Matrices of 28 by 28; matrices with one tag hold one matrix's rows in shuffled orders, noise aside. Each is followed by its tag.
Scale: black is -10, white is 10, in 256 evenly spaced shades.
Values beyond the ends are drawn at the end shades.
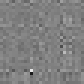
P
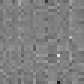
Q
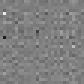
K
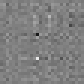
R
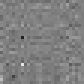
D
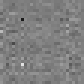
D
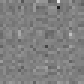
Q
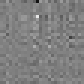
R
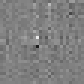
R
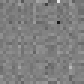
Q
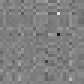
Q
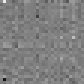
K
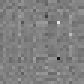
Q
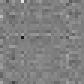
D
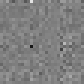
P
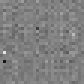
K
